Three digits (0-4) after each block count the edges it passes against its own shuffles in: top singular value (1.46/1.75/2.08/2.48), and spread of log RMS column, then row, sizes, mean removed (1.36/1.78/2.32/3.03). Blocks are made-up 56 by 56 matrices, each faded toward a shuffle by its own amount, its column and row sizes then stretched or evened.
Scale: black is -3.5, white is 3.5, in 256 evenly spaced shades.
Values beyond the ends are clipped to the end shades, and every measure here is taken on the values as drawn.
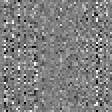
3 4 0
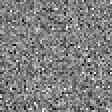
0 0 1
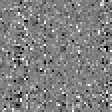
2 2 0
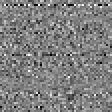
2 1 3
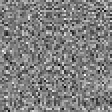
3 2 0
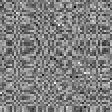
4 1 0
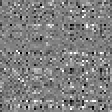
3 2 3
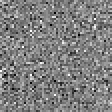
1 1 1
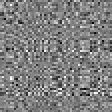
4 1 3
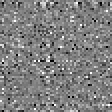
2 1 1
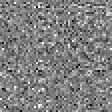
2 0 1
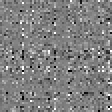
1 3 3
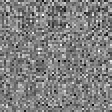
3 1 2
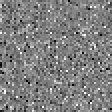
1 0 0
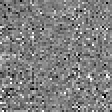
1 2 2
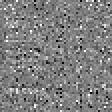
1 2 1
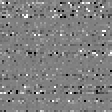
1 0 4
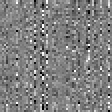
3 4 0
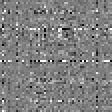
2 3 3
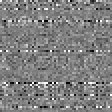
3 0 4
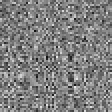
3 2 1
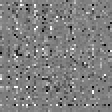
2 3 2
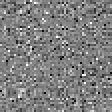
3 1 0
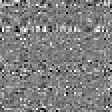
3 2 3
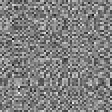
4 1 0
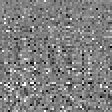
2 1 3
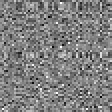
3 1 0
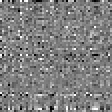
3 2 3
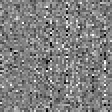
2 3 0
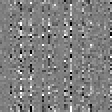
3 4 2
